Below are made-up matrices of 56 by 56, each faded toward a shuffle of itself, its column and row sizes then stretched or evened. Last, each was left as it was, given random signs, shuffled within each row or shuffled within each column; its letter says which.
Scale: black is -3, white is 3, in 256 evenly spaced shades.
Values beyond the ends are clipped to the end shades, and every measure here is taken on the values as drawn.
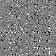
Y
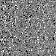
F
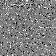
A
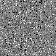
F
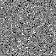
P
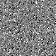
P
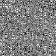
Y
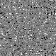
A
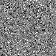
F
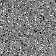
P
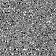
A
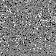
A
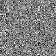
Y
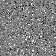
P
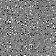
Y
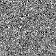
A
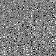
Y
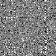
Y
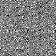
Y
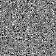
F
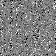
P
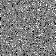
P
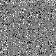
F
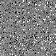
F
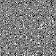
Y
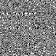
Y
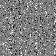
P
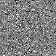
P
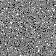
A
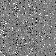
P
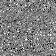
A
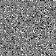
F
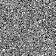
P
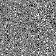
P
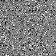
F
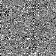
F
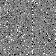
P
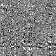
Y
